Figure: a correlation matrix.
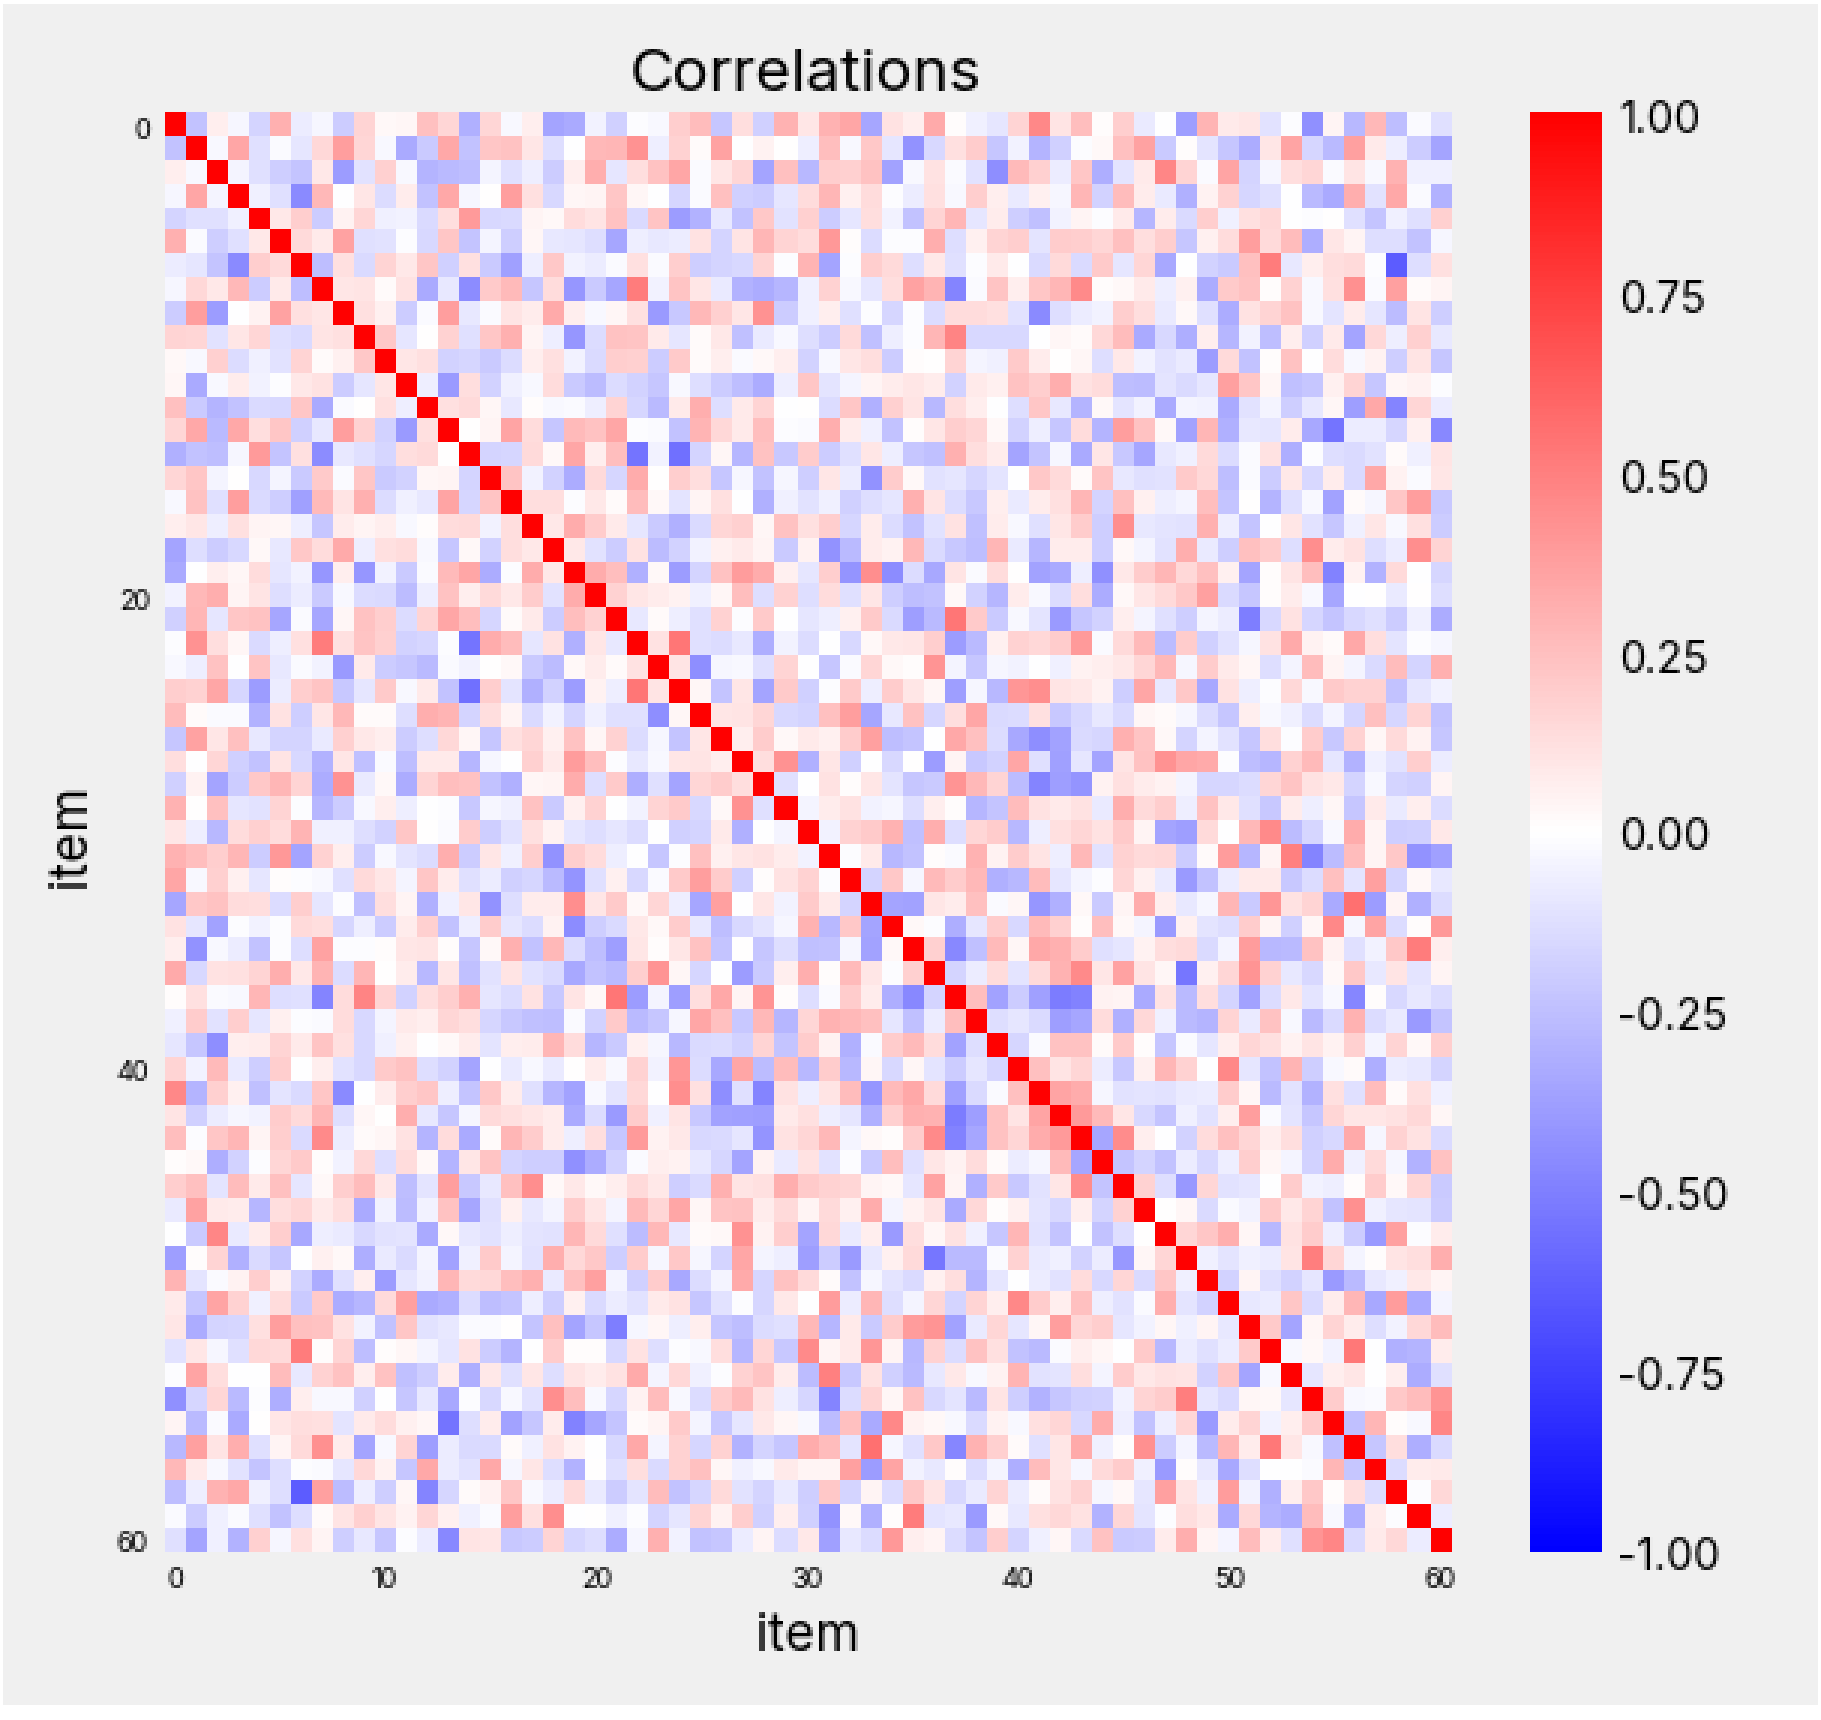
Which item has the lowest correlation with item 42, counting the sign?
37
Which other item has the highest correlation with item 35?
59
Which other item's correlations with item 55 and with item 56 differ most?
33
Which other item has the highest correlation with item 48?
54
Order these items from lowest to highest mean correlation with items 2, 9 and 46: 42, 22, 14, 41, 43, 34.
14, 34, 42, 41, 43, 22
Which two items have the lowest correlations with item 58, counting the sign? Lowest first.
6, 12
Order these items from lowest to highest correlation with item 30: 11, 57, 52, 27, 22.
27, 22, 57, 11, 52
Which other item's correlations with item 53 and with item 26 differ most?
40
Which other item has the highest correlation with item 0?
41
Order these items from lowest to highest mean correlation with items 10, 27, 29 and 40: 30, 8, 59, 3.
30, 3, 8, 59
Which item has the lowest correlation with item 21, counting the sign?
51
